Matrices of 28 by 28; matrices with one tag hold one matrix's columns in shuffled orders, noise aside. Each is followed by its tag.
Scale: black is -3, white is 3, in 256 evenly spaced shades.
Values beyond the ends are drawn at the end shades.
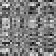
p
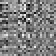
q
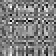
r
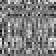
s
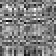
r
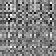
q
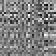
q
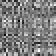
p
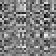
q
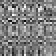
r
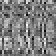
s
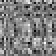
s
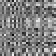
p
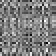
p
